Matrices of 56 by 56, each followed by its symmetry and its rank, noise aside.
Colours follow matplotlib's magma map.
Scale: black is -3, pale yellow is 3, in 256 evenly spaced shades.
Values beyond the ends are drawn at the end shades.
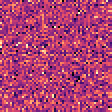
no symmetry, rank twelve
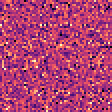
antisymmetric, rank twelve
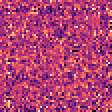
no symmetry, rank twelve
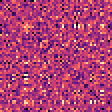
symmetric, rank eight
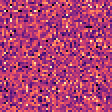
antisymmetric, rank twelve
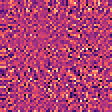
antisymmetric, rank six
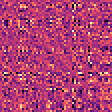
antisymmetric, rank six
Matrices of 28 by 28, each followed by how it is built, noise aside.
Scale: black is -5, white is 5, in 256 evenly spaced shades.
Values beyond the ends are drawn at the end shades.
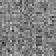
blocks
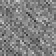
Toeplitz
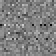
uneven rows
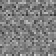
repeating columns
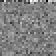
uneven rows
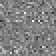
uneven rows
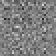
low rank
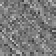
Toeplitz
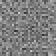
blocks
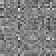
low rank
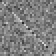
diagonal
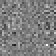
low rank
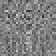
low rank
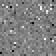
sparse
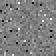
sparse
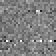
uneven rows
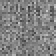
blocks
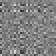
low rank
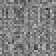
blocks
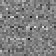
uneven rows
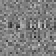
low rank
